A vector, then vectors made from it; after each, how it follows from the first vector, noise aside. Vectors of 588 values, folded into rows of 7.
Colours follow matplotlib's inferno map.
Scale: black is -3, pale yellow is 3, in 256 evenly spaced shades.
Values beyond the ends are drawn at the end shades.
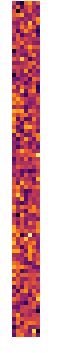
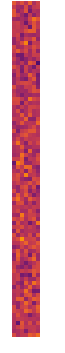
wrapped around, negated, shrunk.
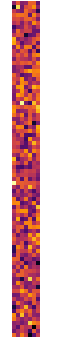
reversed.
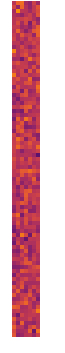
negated, shrunk.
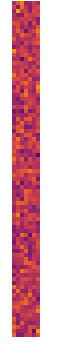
negated, shrunk.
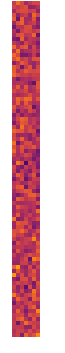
wrapped around, negated, shrunk.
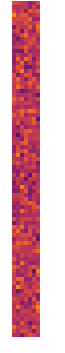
wrapped around, negated, shrunk.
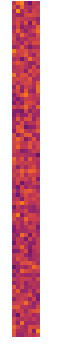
negated, shrunk.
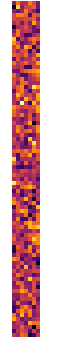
reversed.
